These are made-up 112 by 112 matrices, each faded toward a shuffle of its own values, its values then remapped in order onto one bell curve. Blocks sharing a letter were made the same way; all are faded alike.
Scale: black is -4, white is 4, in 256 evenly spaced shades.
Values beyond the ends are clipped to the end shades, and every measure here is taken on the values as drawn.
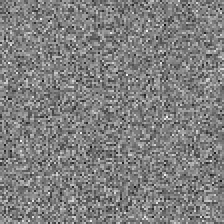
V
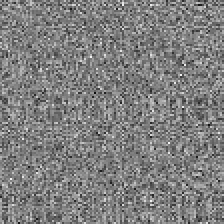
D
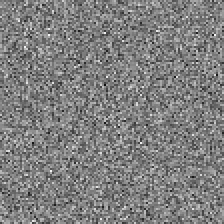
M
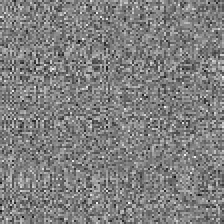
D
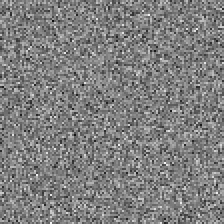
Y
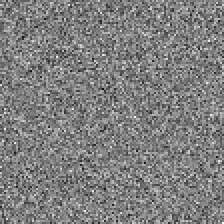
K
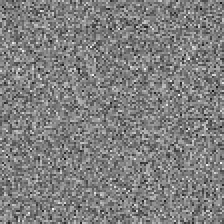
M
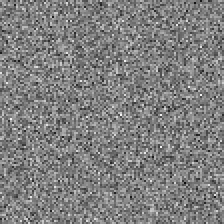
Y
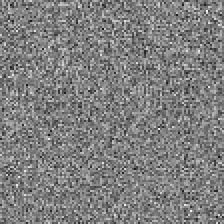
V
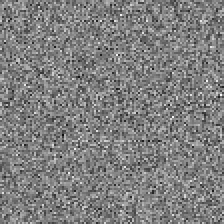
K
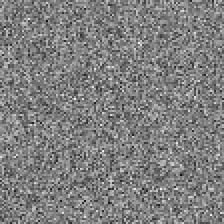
M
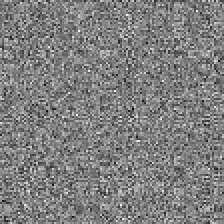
D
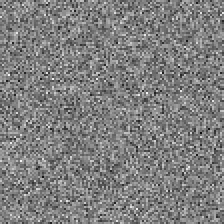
M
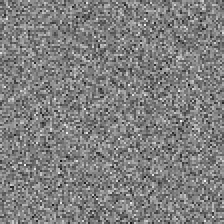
Y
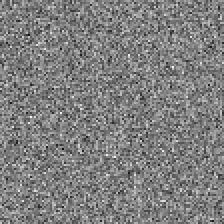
Y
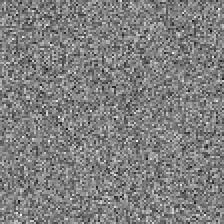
Y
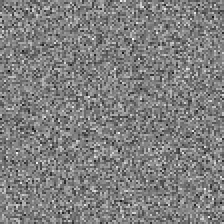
K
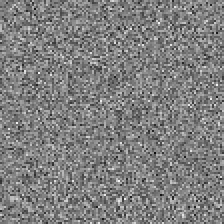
V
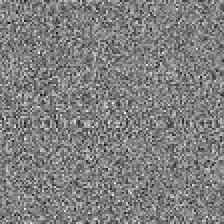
V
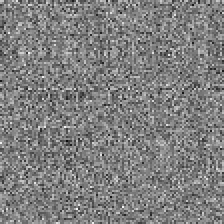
V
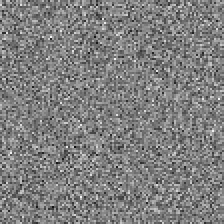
V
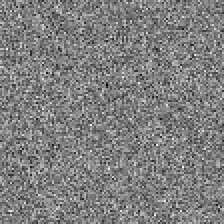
Y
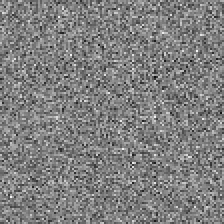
M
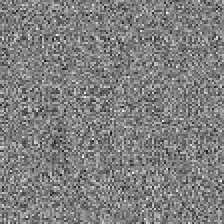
D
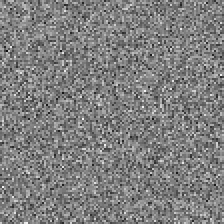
Y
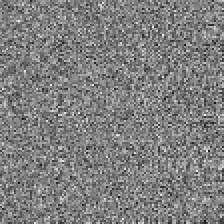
V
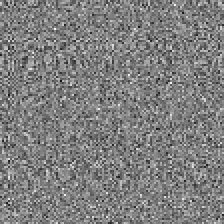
D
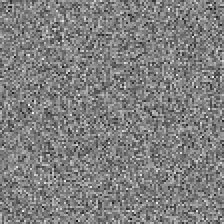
Y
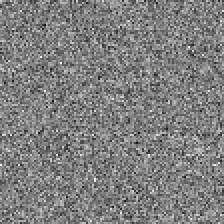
K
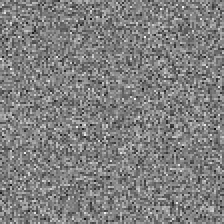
M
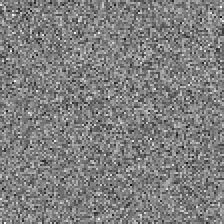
Y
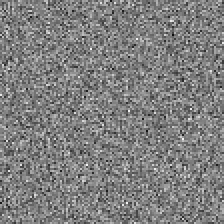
M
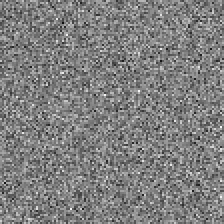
M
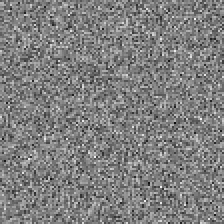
M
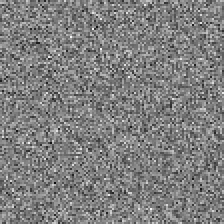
M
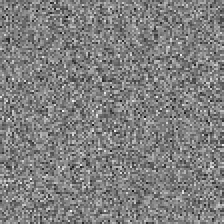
V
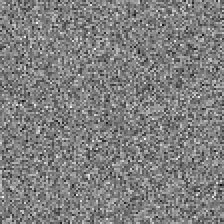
Y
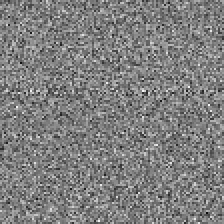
K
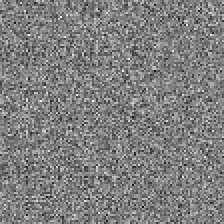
V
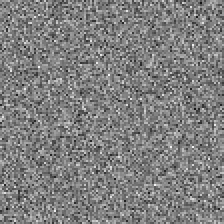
Y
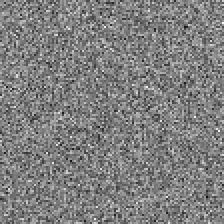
Y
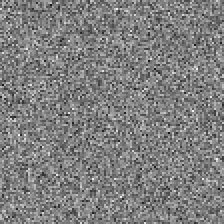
Y
